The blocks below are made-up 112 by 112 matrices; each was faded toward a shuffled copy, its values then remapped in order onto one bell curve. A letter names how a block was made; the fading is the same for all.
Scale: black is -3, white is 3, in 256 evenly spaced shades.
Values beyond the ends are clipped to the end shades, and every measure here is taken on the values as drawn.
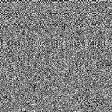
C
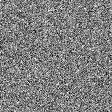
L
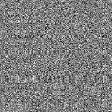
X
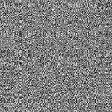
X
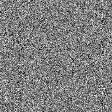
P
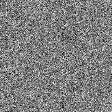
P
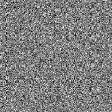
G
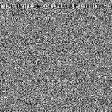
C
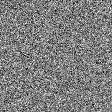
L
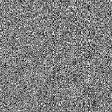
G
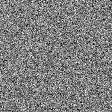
L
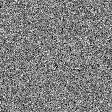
L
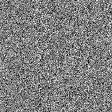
P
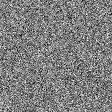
L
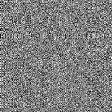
X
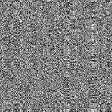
X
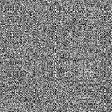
X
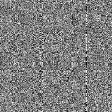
G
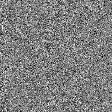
P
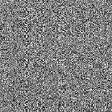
G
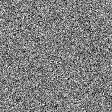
L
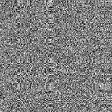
X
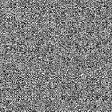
C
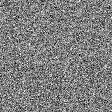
L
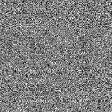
C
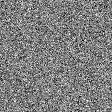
L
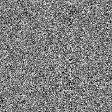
P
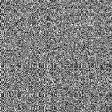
X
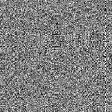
G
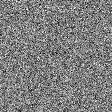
L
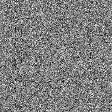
P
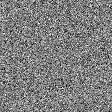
L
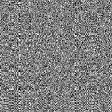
X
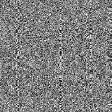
G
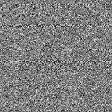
C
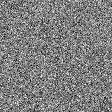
L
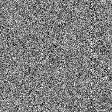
P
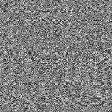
C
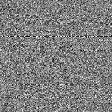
C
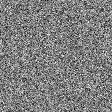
L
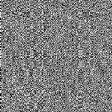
X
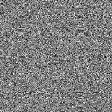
C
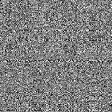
C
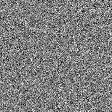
P
